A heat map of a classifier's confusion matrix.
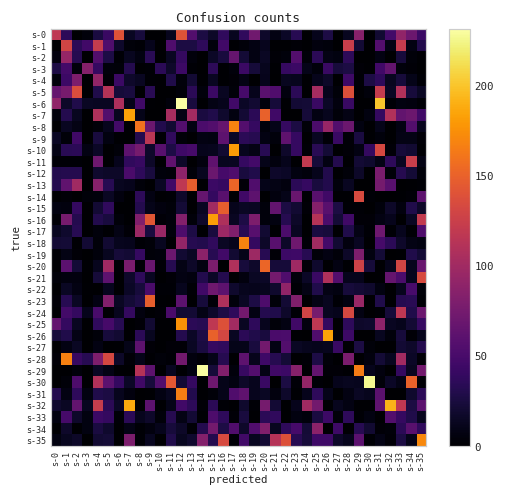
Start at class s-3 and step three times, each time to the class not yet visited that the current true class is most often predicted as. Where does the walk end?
s-20
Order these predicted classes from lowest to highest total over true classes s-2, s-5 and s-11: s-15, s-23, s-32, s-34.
s-32, s-23, s-15, s-34
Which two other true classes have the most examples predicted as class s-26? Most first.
s-21, s-8
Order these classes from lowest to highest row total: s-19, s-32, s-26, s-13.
s-19, s-26, s-13, s-32
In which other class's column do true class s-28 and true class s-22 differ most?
s-1
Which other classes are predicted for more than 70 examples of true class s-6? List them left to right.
s-0, s-12, s-31
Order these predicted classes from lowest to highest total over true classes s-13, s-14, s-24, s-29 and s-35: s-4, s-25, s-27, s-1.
s-27, s-1, s-4, s-25
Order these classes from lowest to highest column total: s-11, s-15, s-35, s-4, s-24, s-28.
s-24, s-11, s-28, s-35, s-4, s-15
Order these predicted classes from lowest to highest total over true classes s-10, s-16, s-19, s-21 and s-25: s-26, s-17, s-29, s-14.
s-29, s-14, s-26, s-17
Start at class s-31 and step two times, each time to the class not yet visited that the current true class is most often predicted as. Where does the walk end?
s-15
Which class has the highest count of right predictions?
s-30
